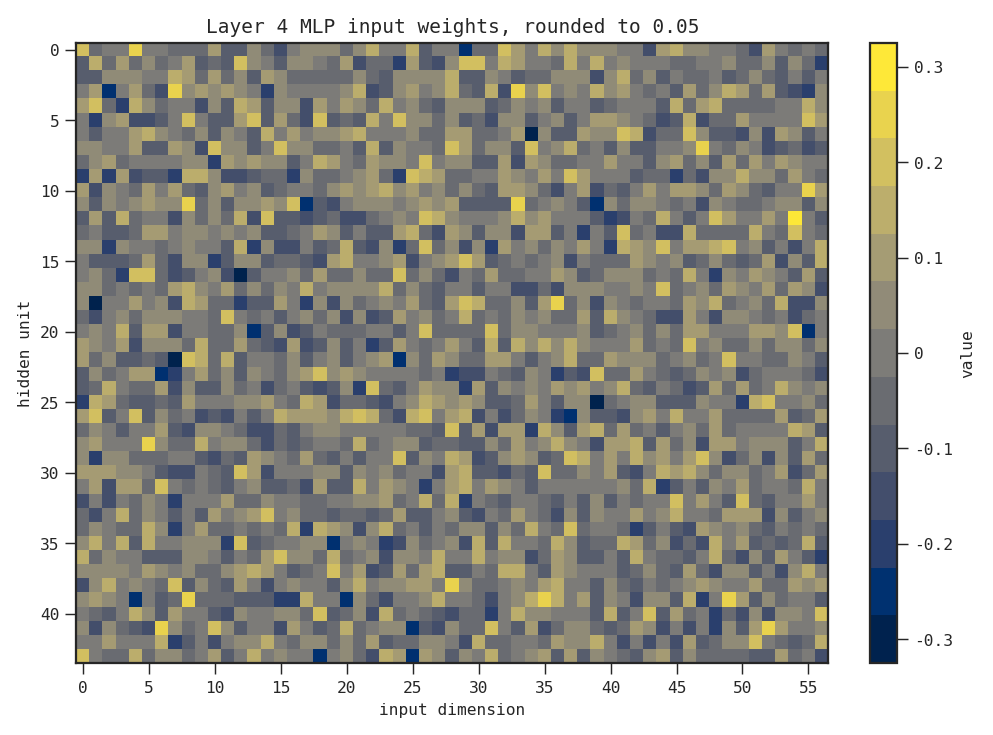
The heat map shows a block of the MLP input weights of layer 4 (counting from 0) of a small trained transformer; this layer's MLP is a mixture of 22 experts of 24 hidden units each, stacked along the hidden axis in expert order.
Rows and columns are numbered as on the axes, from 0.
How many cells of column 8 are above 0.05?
10
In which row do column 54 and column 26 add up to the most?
12
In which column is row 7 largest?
47
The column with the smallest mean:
7
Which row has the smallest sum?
23
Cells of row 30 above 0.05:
14
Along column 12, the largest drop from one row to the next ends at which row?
16
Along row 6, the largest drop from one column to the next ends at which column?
34
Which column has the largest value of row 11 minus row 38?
8
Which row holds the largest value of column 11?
19
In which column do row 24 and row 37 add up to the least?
29
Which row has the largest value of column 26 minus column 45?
9
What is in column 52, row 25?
0.2
